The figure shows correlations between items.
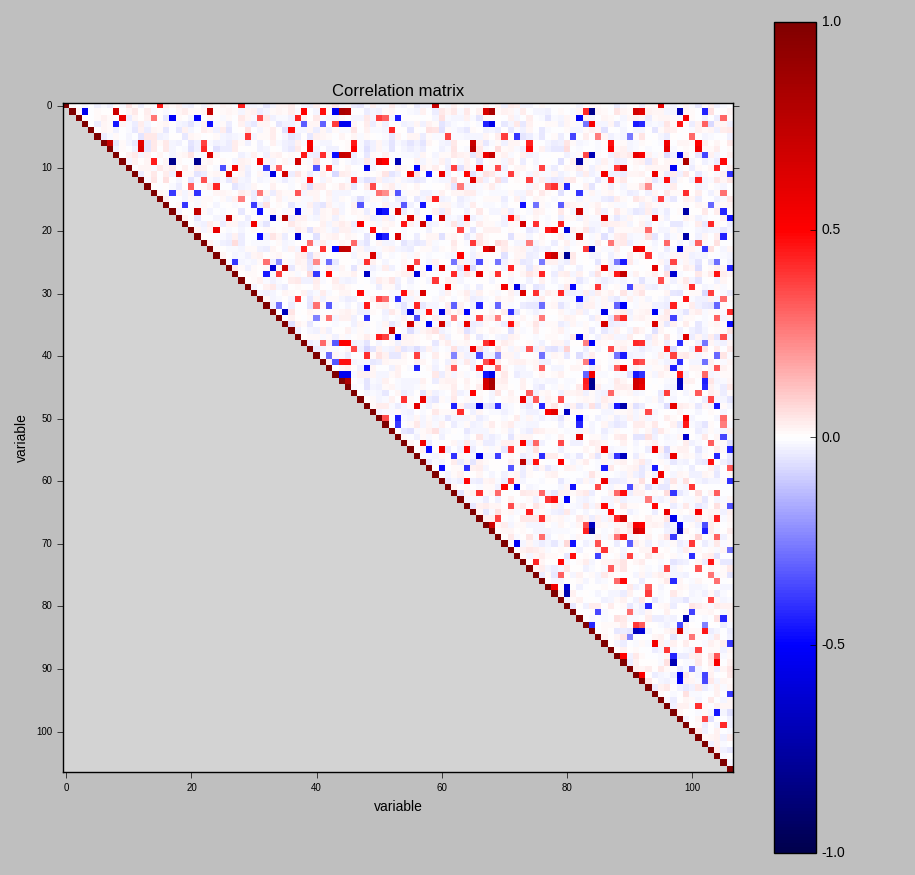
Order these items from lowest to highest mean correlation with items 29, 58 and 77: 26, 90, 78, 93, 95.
26, 90, 95, 93, 78
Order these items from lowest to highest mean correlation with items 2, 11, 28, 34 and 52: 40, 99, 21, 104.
21, 40, 104, 99
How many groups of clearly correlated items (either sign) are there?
10
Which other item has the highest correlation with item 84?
98
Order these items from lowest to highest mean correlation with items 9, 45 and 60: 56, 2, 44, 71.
56, 71, 2, 44
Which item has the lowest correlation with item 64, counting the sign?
33
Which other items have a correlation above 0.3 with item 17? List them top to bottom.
21, 53, 82
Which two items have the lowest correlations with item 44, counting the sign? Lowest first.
84, 98
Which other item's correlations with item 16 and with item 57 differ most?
73
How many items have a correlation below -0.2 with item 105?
4
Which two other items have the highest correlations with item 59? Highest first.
0, 95
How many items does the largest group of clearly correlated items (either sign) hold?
17
